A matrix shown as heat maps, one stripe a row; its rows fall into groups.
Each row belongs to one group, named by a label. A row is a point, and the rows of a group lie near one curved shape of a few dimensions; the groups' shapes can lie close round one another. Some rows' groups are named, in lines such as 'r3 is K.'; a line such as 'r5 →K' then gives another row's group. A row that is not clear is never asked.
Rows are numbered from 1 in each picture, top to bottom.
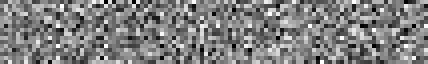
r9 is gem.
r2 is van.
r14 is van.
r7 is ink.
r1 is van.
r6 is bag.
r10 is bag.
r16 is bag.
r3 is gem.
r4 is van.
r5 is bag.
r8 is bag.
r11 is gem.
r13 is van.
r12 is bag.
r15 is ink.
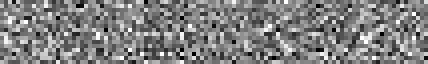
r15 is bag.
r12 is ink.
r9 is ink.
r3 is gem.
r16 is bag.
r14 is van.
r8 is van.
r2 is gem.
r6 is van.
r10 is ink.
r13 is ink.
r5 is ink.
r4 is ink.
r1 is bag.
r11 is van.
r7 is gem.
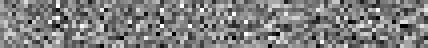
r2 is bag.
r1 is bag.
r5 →ink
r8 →van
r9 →van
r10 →gem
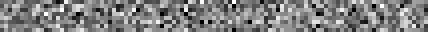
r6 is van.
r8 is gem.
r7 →ink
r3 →van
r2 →gem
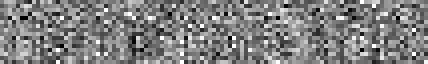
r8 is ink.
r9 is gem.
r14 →ink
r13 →ink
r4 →gem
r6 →bag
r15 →gem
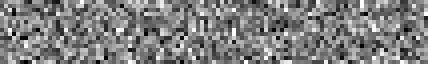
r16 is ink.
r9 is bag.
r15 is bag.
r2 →gem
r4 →ink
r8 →bag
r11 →bag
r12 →bag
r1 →gem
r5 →ink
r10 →van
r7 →bag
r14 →gem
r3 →bag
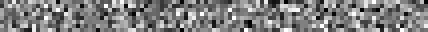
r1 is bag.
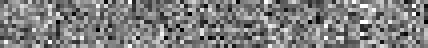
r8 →ink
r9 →gem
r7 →van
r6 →ink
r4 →ink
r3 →bag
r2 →ink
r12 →gem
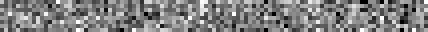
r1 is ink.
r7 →bag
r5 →ink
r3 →ink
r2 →gem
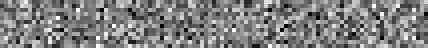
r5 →ink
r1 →van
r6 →ink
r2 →bag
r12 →gem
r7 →bag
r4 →ink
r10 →ink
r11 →bag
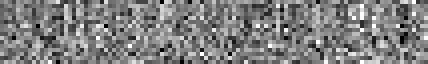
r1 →ink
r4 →gem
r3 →gem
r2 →gem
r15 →van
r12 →gem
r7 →bag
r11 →gem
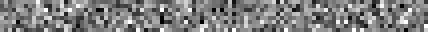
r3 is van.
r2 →gem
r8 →bag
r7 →ink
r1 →gem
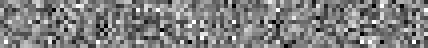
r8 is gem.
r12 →bag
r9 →ink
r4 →ink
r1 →gem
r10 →bag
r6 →bag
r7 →ink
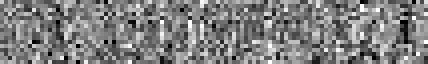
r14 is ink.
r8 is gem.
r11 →van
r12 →gem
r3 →ink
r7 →gem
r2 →gem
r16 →gem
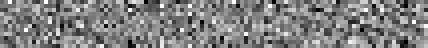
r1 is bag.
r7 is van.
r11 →gem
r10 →van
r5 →ink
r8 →bag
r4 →ink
